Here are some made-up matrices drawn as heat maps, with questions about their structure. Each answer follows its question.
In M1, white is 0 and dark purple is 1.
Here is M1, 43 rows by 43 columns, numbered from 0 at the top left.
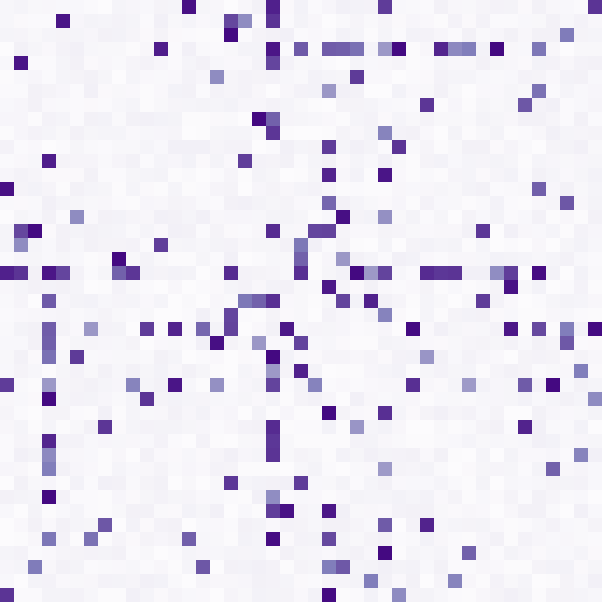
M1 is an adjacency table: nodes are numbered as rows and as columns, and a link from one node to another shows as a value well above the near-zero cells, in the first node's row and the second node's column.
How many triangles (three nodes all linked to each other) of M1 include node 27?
5
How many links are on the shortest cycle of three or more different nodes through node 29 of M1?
4
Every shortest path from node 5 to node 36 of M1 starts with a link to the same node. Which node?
node 25
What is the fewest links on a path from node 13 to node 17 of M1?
4
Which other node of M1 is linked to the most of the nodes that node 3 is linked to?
node 19
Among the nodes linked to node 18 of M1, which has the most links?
node 21
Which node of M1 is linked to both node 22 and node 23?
node 16
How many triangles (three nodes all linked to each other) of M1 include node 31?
1
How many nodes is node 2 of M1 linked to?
2
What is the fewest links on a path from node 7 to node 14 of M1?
5
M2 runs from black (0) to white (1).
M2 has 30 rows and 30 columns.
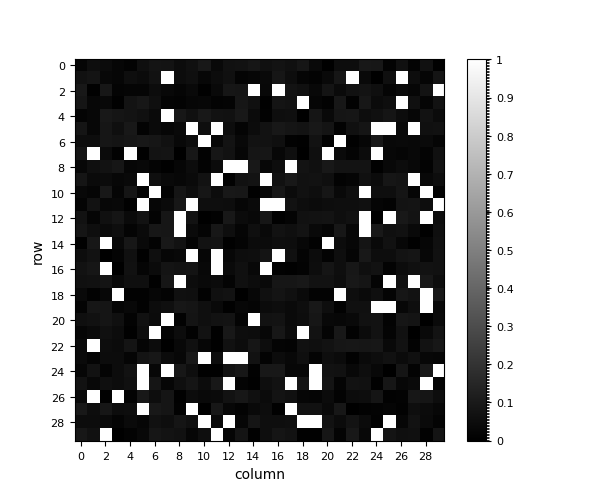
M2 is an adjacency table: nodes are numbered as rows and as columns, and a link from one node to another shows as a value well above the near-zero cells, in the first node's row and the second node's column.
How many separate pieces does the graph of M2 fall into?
2
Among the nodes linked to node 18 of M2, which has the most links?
node 28
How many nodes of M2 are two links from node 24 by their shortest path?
9
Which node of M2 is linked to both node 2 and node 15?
node 16
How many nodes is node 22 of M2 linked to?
1
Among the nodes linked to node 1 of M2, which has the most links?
node 7
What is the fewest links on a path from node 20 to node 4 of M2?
2
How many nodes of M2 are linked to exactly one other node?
2
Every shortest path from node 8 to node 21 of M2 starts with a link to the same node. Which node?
node 12
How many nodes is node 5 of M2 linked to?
5
